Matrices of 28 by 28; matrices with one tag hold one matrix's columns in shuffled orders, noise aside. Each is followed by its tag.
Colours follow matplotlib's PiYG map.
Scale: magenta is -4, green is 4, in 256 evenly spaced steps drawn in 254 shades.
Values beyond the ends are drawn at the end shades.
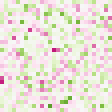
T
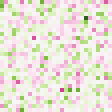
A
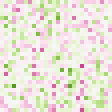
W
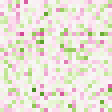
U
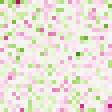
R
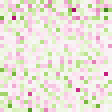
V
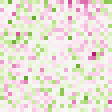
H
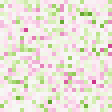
T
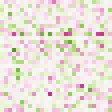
U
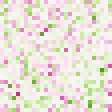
W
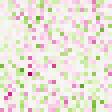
W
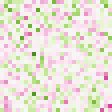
R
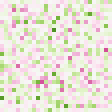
T
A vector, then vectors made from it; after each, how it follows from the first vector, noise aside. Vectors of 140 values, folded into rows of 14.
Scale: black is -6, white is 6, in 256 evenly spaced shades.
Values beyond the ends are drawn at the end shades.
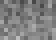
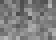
copied.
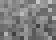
reversed.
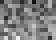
scaled up.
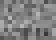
wrapped around.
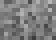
reversed.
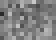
wrapped around.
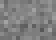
wrapped around, shrunk.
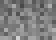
copied.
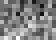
scaled up.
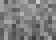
reversed.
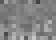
reversed, negated, partly zeroed.
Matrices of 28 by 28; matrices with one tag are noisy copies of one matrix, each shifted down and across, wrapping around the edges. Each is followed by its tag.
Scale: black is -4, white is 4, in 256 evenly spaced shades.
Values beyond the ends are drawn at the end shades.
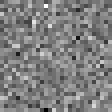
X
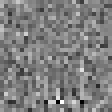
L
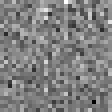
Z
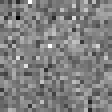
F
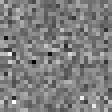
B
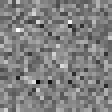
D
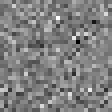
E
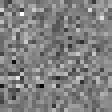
B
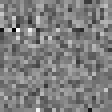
L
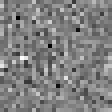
Z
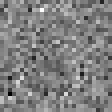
F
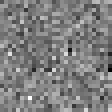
F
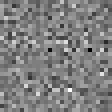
B
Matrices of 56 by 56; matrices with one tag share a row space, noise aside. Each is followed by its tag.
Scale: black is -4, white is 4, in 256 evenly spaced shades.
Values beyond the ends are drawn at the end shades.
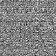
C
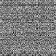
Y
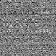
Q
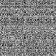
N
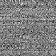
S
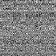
Y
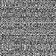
N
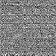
N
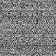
Y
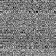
Y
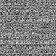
Q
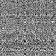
N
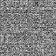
C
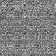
N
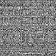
S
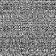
S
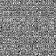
Y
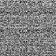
C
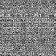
Y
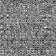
C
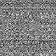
Q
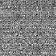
Y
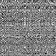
N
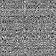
N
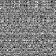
C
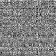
Y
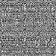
N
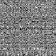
C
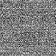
S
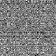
C
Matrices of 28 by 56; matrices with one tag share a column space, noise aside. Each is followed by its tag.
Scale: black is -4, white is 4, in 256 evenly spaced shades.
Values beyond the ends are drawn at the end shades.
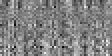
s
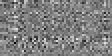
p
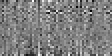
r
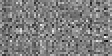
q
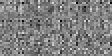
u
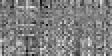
s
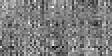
s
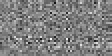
p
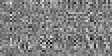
p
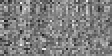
u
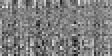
s
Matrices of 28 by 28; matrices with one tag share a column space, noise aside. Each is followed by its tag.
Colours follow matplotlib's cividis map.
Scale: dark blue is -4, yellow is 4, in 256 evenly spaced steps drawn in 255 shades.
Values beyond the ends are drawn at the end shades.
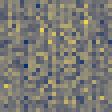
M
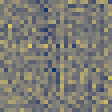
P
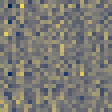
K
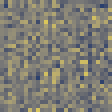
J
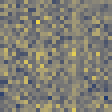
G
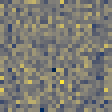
P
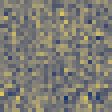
K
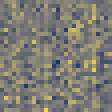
M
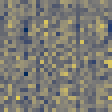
M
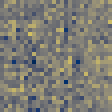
M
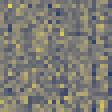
K
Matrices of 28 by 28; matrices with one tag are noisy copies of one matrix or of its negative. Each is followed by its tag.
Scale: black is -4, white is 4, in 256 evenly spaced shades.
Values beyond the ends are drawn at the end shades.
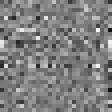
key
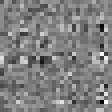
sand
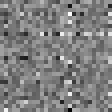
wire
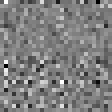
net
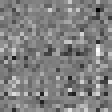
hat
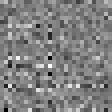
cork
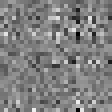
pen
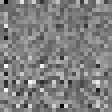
net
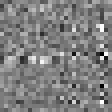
sand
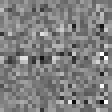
sand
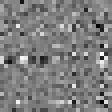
sand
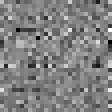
key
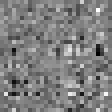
hat
